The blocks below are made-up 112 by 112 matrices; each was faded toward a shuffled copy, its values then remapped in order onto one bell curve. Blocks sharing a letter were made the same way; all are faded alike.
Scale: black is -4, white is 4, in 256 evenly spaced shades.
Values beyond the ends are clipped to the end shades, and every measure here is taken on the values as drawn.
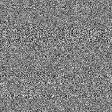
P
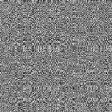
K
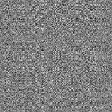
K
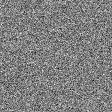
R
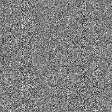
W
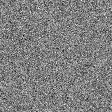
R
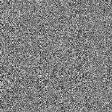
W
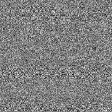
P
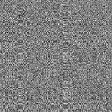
K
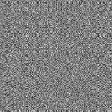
K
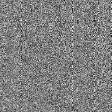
W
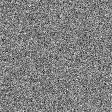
R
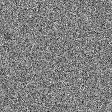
R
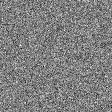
R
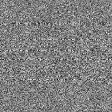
P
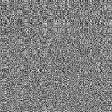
K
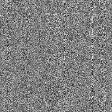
W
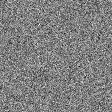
R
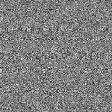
P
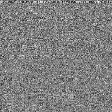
P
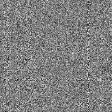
W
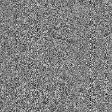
W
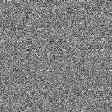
P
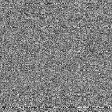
P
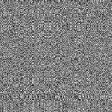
K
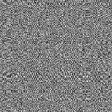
K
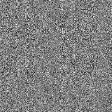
W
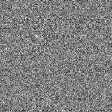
P
